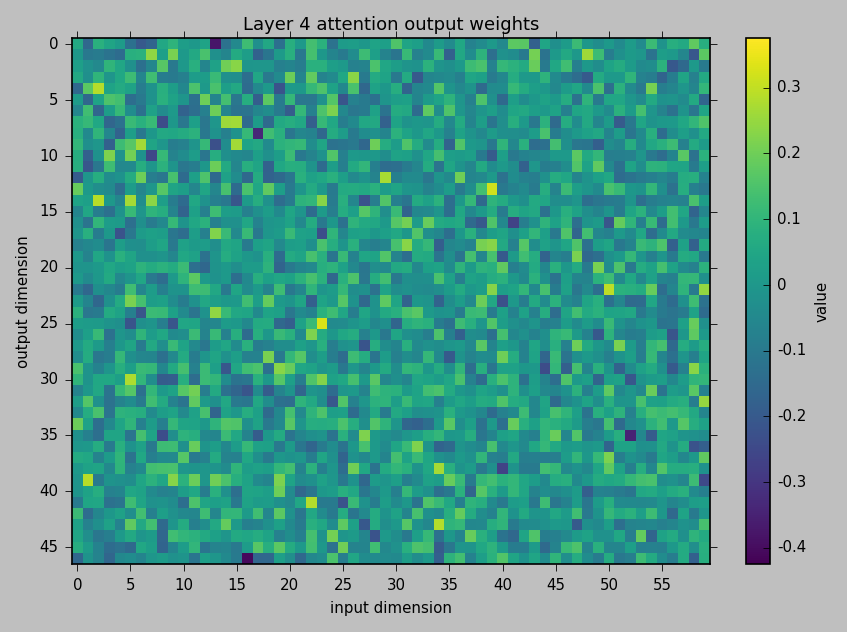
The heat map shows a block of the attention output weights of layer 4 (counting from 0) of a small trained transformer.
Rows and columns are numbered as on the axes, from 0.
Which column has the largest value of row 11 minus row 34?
49
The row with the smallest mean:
46
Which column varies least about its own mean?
57
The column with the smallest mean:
56
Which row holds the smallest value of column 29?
7
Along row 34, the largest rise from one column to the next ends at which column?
41
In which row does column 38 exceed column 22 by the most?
23
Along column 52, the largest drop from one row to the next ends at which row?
35
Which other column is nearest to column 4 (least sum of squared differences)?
45
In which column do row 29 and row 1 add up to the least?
44
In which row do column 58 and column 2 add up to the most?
14
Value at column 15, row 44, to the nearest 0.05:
0.05
